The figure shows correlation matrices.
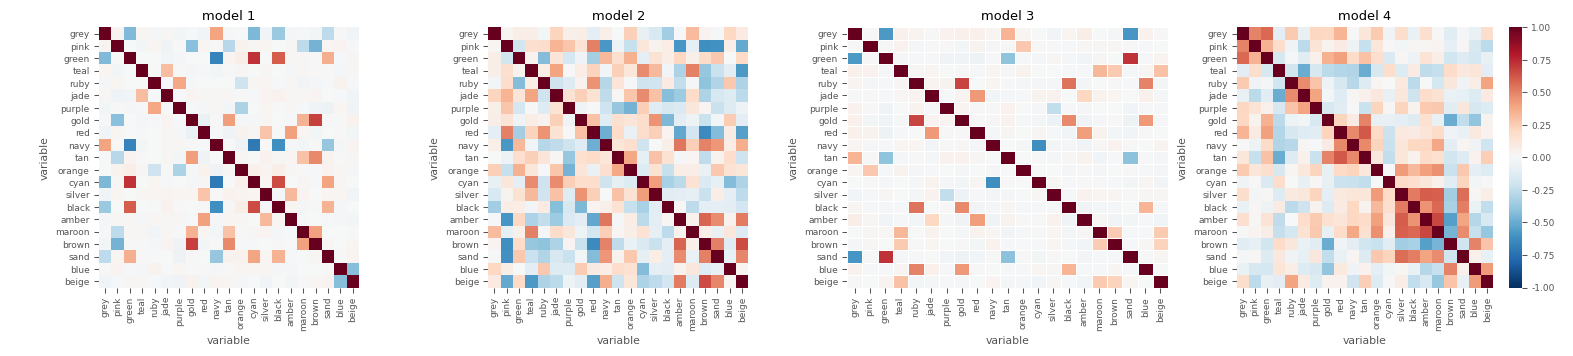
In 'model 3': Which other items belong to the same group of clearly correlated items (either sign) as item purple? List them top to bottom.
silver
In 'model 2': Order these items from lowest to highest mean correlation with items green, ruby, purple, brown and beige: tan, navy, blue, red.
red, tan, blue, navy
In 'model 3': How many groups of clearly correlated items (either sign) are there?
7
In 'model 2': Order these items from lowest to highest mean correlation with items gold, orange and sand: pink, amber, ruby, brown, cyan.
pink, ruby, cyan, brown, amber
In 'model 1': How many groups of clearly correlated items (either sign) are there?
6
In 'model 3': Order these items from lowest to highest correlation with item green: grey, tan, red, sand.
grey, tan, red, sand
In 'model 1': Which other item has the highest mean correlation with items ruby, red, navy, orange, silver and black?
amber
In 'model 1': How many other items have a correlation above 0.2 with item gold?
3
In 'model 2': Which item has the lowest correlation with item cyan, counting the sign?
blue
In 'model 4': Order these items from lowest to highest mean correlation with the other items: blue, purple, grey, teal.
teal, blue, purple, grey
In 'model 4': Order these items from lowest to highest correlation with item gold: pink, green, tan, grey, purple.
purple, pink, grey, green, tan
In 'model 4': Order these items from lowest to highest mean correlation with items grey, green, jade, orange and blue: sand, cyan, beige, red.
cyan, sand, beige, red
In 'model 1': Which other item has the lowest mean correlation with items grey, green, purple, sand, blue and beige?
navy
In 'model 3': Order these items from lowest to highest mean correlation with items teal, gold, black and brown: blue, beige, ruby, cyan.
cyan, beige, blue, ruby
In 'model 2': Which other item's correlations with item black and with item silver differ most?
gold
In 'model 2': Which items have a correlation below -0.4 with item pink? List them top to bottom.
navy, amber, brown, sand, beige
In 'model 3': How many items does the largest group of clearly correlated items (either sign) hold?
4
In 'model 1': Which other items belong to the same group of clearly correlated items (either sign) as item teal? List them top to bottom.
jade
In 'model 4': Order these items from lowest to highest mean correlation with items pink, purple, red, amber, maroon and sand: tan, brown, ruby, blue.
brown, blue, ruby, tan
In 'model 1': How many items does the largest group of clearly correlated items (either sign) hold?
6
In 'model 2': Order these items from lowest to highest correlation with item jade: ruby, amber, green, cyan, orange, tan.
amber, ruby, tan, green, orange, cyan
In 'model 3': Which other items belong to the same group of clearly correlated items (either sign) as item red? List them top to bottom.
jade, amber
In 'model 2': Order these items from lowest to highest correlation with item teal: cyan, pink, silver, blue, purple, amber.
amber, blue, purple, pink, silver, cyan
